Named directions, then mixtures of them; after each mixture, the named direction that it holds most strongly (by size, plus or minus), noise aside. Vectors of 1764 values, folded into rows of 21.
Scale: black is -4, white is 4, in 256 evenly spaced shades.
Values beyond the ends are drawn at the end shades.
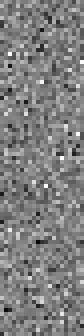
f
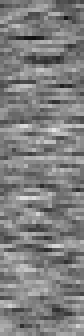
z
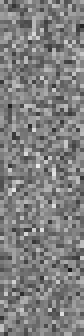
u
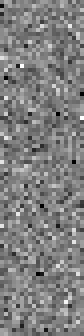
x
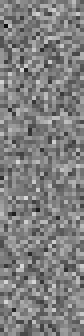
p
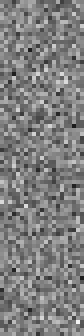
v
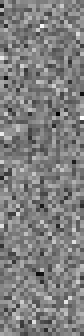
x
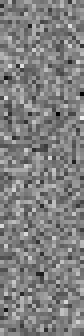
x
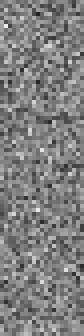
p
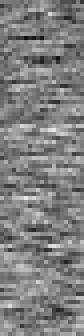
z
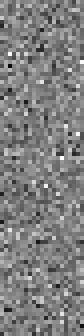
f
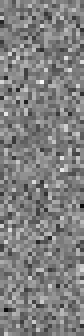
f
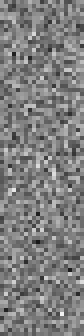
u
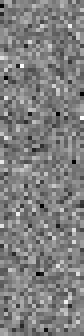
x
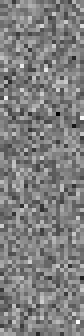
v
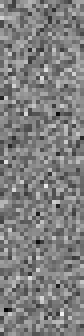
f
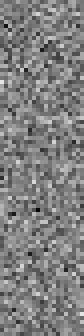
p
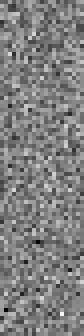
u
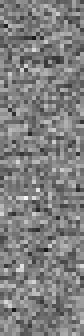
p
